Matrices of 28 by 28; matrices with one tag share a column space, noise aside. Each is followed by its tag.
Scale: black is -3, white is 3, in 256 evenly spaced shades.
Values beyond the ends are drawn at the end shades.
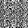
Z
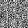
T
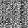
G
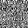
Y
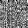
Y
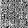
T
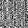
T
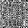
T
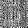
T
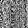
Y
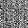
G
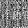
T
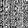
Y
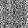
G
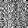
Y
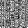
T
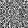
Z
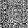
G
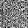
Z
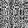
Z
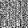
T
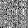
Z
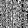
Y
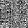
G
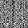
G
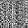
G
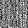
T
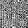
T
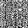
T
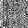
T
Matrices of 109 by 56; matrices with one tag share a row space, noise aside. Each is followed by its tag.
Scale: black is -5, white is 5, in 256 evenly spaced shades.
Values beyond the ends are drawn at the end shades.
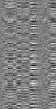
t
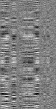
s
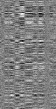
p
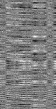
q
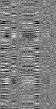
s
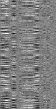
s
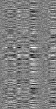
t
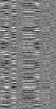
s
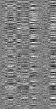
t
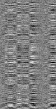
t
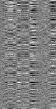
t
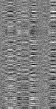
t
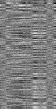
q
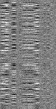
s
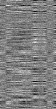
q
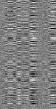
t
